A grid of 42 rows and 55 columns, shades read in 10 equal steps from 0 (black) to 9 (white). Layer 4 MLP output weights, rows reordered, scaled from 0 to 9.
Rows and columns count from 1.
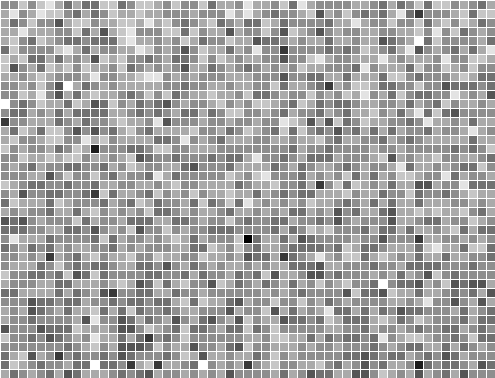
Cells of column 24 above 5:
15
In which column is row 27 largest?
2
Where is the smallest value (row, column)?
27, 28
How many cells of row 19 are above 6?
3
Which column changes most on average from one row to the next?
11
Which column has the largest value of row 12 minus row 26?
1
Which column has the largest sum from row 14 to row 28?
45
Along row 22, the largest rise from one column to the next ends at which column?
12
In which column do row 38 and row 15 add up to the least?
17
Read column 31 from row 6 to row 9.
5 5 5 5
